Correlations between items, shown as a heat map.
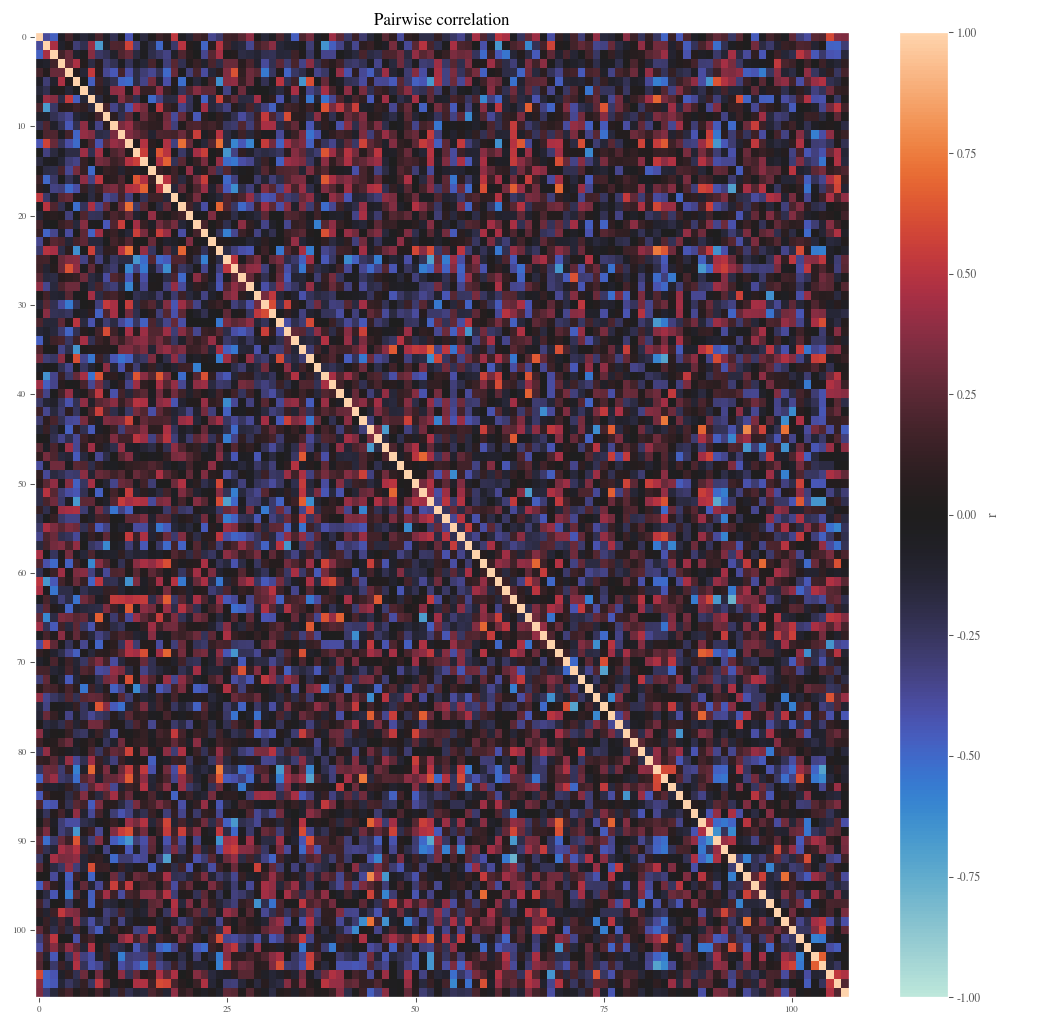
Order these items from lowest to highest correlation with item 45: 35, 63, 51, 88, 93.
51, 35, 93, 88, 63
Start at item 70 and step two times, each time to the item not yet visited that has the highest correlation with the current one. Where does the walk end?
8
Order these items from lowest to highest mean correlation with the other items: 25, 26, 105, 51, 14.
26, 25, 51, 105, 14
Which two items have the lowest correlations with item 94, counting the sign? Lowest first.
46, 92
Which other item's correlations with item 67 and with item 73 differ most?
60
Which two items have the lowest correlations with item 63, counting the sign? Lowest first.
92, 90
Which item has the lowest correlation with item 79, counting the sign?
37
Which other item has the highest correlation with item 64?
12
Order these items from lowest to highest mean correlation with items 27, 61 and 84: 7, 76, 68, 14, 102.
68, 102, 7, 76, 14
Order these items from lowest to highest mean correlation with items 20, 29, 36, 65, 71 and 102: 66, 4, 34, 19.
19, 34, 66, 4
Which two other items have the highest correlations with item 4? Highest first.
26, 7
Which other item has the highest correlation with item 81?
50
